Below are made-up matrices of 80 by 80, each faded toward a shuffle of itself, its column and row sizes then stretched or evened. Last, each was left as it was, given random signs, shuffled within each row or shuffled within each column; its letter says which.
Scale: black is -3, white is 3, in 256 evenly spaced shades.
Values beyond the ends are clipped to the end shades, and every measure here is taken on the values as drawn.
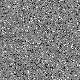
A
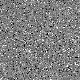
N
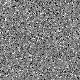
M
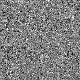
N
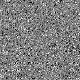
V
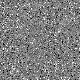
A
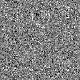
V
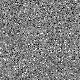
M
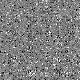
V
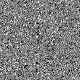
N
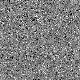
M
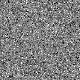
N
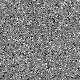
M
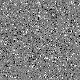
N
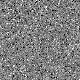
M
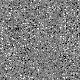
V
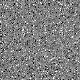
V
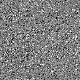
V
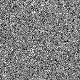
N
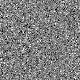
A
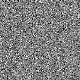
V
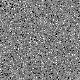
A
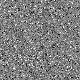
M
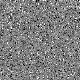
V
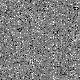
A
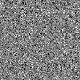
V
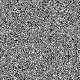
V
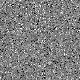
V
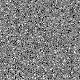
A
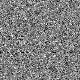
M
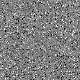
N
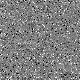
M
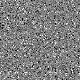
V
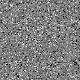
V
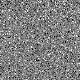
N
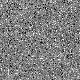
A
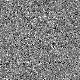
N
